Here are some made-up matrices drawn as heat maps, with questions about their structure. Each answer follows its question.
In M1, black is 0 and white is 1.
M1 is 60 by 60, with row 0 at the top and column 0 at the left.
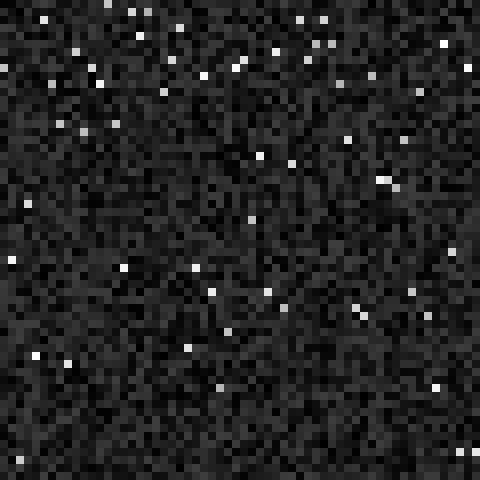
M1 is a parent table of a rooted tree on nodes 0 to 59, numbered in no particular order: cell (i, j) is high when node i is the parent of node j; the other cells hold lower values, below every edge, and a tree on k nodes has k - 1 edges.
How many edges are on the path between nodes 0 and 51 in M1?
5
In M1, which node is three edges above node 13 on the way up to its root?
45
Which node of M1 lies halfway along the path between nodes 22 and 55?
56
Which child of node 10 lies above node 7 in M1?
6
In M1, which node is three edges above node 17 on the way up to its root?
38
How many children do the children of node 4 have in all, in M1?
2
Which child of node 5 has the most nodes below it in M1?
39
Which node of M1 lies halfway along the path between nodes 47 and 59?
27
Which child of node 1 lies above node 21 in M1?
16
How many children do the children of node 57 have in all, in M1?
3
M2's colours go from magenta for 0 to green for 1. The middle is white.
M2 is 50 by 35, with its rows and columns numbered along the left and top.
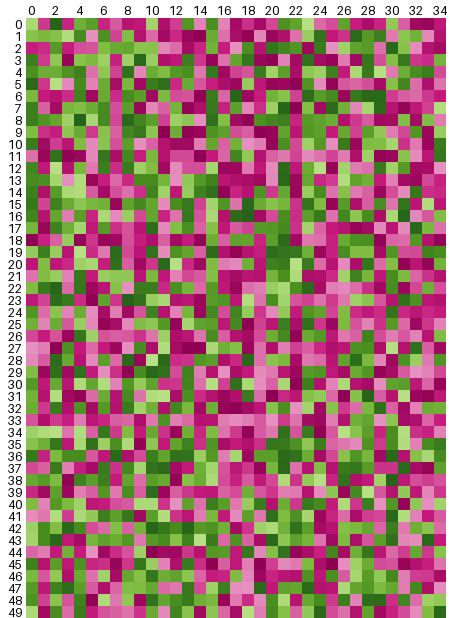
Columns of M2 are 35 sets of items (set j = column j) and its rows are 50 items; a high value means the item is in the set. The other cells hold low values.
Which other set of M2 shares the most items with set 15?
21
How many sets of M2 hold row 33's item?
4
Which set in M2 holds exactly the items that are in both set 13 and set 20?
33
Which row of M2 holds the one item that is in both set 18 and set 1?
20
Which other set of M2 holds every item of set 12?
23
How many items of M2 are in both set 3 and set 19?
9
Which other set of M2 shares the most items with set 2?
10
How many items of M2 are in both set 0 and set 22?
8
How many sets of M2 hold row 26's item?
10
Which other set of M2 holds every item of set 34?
28
